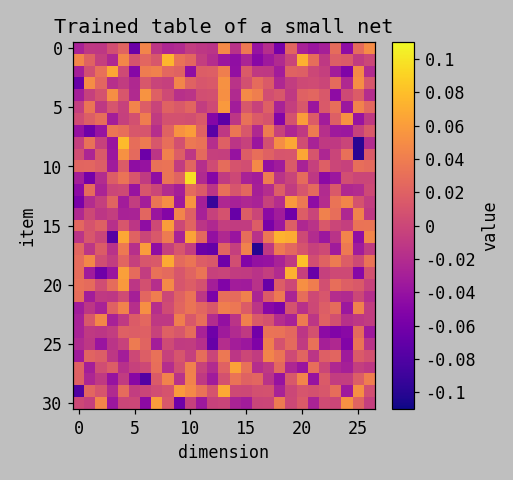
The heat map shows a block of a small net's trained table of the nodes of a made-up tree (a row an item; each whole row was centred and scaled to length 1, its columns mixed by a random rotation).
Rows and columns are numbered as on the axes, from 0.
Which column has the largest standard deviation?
25
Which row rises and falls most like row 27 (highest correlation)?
21
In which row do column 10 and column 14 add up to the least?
2
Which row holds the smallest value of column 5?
0
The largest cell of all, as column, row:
10, 11
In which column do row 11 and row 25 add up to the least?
12
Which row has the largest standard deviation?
16
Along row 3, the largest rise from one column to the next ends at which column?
1
